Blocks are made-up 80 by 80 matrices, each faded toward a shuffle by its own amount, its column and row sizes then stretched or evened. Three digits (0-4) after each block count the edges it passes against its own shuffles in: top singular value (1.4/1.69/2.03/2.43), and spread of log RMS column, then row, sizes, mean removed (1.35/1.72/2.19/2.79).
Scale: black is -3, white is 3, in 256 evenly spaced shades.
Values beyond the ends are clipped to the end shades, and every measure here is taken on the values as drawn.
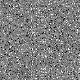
2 1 0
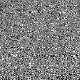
1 1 4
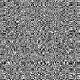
4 2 3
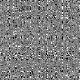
3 4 3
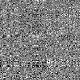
3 1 3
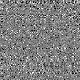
3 1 3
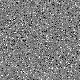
0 0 0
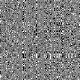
3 4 2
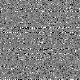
2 2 4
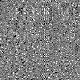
3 1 0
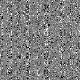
3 4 0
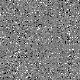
0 3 3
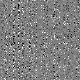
0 4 1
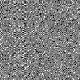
4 2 0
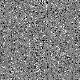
0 3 1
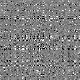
4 3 4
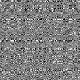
4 0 4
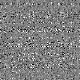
1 2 4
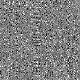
2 3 0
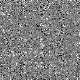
1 2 2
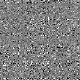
2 3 4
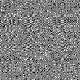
4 0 1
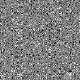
2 3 2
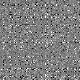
1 3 4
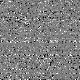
1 1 4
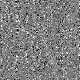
2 2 1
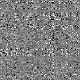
2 3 4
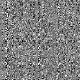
2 4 1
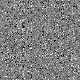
1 3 0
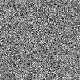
3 0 0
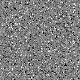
0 1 0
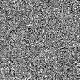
1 1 0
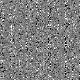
1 4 0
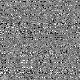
2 1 4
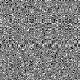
4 0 2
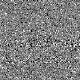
0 1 3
